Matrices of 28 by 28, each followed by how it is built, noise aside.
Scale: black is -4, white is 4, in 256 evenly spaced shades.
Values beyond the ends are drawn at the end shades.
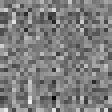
low rank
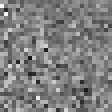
lower triangular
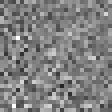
lower triangular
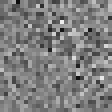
upper triangular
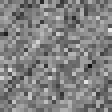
Hankel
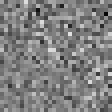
upper triangular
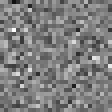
low rank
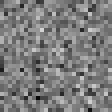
low rank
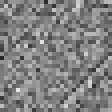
Hankel
